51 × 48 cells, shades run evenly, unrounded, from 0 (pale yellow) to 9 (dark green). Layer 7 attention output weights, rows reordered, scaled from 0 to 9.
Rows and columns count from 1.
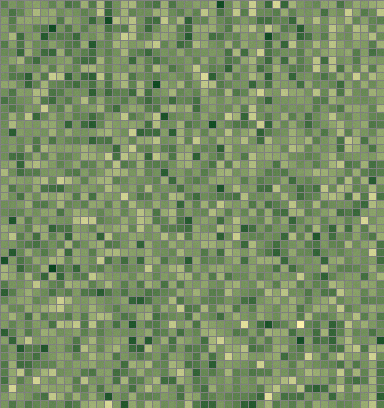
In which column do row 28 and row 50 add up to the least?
34
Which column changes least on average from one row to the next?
1
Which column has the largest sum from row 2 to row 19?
12
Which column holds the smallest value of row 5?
16
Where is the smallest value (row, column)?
41, 38
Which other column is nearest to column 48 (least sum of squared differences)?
26
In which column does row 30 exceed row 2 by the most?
13
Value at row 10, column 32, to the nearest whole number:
3
